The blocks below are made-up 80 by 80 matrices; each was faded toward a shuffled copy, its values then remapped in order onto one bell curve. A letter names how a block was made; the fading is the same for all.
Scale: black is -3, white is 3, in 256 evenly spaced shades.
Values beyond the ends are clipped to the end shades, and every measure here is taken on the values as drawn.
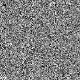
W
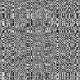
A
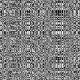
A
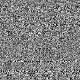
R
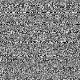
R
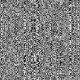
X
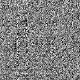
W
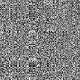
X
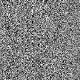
W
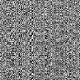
X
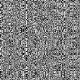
X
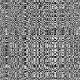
A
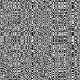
A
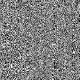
W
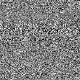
R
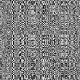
A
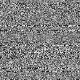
R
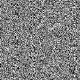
W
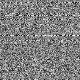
R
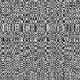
A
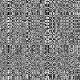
A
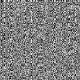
X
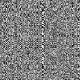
X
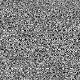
R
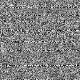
R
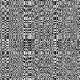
A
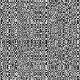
A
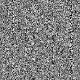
W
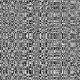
A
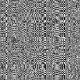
A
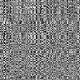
A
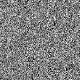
W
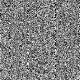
W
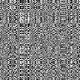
A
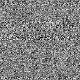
R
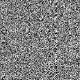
W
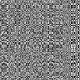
A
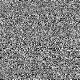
R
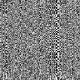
X
